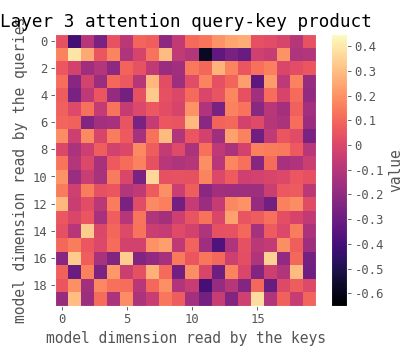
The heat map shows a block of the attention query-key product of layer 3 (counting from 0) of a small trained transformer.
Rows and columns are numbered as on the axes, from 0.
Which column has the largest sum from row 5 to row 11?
0
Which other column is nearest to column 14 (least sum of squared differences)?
13
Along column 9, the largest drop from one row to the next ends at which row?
17
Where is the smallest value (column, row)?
11, 1
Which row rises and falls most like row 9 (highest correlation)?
3
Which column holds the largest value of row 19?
15
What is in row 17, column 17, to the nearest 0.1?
-0.1
